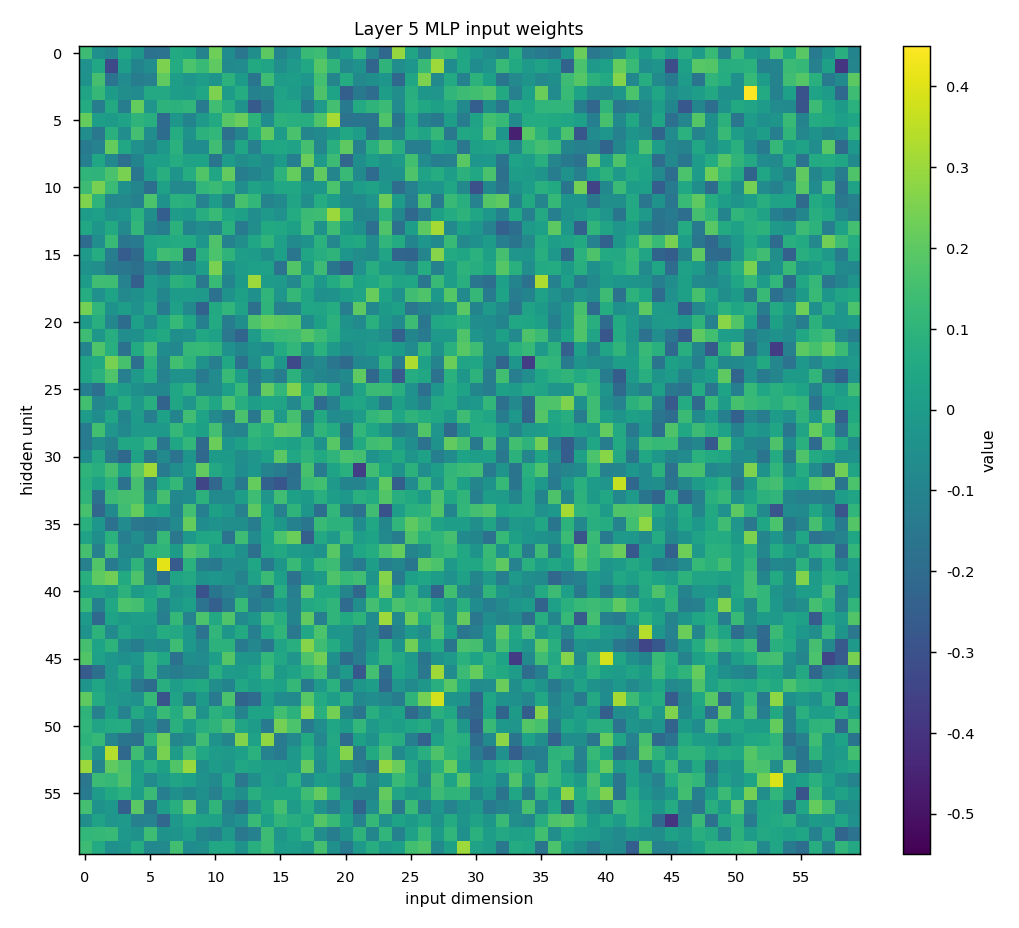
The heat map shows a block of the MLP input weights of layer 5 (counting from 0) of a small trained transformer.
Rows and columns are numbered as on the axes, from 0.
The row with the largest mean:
53
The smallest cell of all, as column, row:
33, 6
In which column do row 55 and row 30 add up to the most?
40
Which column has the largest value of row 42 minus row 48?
23
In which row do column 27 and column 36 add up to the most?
13
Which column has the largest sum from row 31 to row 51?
27
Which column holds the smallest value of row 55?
55
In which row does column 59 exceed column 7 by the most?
45
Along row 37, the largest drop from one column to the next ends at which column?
42
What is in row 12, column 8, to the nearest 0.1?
0
